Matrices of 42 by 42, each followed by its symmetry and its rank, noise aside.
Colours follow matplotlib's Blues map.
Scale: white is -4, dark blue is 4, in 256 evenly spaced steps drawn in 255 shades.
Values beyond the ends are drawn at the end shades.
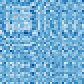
no symmetry, rank three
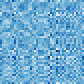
antisymmetric, rank four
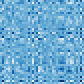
no symmetry, rank two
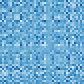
symmetric, rank four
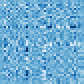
symmetric, rank four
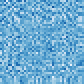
no symmetry, rank four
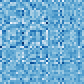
no symmetry, rank three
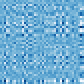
no symmetry, rank two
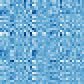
no symmetry, rank two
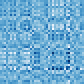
symmetric, rank two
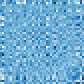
symmetric, rank three
